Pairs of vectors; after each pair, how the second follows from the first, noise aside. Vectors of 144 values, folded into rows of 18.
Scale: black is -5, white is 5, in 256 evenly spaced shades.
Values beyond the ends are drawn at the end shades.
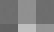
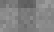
reversed, negated, shrunk.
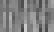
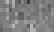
reversed, negated, partly zeroed.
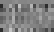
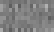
negated, shrunk.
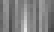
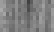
reversed, negated, shrunk.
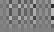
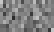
shuffled.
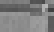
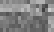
negated.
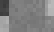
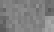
reversed, negated, shrunk.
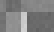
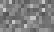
shuffled.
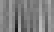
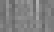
reversed, negated, shrunk.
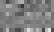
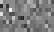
shuffled.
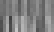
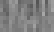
reversed, negated, shrunk.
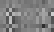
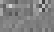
reversed, negated, partly zeroed.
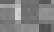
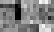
negated, scaled up.
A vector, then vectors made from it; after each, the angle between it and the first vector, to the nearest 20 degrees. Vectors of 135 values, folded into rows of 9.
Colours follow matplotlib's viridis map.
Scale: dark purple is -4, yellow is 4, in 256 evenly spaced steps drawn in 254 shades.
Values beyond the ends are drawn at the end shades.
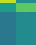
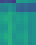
160 degrees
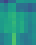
140 degrees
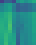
140 degrees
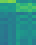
20 degrees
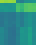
20 degrees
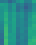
120 degrees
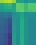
40 degrees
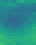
100 degrees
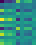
120 degrees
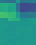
140 degrees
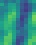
120 degrees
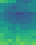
100 degrees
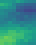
120 degrees
